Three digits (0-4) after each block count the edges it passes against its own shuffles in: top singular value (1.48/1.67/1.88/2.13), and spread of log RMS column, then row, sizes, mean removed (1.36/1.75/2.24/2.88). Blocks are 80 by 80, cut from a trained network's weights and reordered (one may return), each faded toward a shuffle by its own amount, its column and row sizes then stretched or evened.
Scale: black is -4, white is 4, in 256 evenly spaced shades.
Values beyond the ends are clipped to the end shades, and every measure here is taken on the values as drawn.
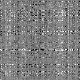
4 2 4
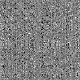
1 2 2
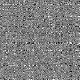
2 1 4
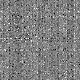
2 1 2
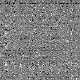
1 2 1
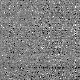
1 2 1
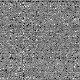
1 2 1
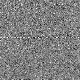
0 0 2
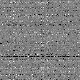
3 1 3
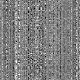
4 4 0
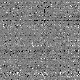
1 2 3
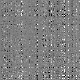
2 4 3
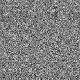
2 1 0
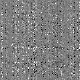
1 4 1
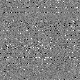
0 1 3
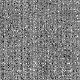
2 1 2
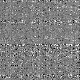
1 1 4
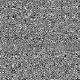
1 2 3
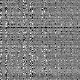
4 4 1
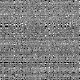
4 3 2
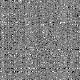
1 0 3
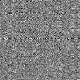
2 1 2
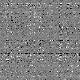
2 2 3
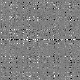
2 3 3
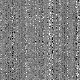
2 4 0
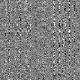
3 4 0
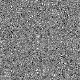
0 2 0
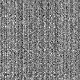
4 1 1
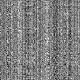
4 3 0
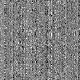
3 3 0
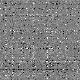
1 2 3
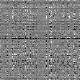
4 4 2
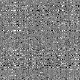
1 1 4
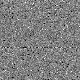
0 1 0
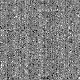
1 1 1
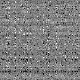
3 3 1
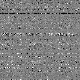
2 1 4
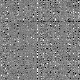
1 4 1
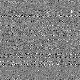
1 0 4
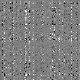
1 4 3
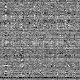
4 2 2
